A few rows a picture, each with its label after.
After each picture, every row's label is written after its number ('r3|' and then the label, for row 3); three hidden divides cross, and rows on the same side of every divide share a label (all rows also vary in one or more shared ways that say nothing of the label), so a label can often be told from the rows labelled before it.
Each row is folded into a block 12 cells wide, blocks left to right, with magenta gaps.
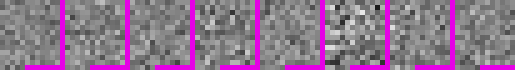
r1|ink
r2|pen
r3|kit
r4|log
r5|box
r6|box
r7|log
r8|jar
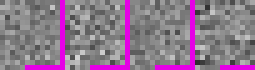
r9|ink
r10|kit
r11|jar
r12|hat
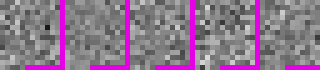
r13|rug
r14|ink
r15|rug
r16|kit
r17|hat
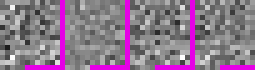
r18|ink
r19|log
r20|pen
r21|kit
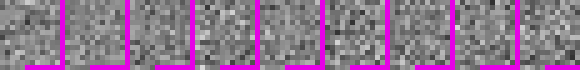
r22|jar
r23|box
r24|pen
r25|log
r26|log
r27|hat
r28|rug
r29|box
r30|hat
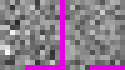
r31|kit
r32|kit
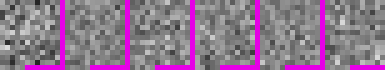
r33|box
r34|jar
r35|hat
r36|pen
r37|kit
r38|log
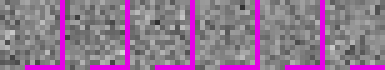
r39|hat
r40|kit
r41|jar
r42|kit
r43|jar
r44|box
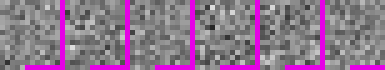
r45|log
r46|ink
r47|log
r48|log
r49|kit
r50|log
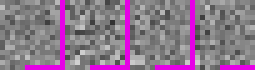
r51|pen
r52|log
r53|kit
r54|kit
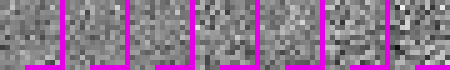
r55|ink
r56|pen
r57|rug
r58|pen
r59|box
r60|ink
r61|log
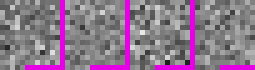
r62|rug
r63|pen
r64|rug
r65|box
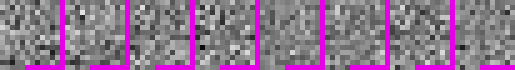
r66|ink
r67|hat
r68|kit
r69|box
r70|hat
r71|kit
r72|jar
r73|rug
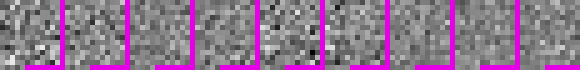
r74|box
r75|jar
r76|hat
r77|kit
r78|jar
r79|hat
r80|kit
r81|hat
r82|log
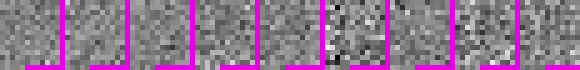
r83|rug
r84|kit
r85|ink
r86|pen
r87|pen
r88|hat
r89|hat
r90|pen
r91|kit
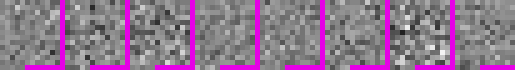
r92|pen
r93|jar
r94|jar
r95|kit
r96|box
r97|box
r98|box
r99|jar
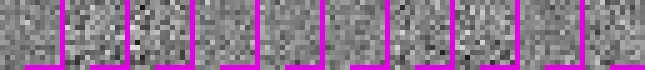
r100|ink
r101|box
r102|hat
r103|ink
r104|pen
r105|ink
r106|pen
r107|hat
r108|pen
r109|box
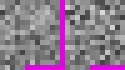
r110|hat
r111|rug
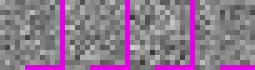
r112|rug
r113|pen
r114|kit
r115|kit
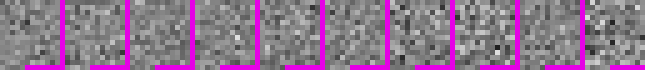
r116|hat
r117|log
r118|ink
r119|rug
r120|box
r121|log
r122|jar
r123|kit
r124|kit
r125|pen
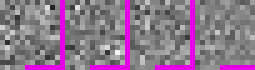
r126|hat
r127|box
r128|rug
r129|hat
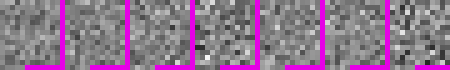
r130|pen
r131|ink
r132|log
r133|kit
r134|rug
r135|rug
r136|pen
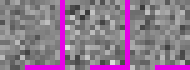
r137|box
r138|log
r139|jar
